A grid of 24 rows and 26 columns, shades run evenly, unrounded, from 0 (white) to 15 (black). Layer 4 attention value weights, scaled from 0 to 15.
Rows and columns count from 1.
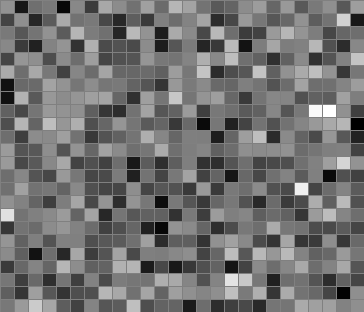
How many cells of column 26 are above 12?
3
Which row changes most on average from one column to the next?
4
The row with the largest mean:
14
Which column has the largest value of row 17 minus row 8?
13
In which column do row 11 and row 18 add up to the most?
16
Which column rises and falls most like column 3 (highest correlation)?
10
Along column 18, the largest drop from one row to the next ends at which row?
22
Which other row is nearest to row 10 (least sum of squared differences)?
21
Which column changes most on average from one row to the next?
25
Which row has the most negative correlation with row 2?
23
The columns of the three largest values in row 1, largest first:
5, 2, 7
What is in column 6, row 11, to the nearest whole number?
8
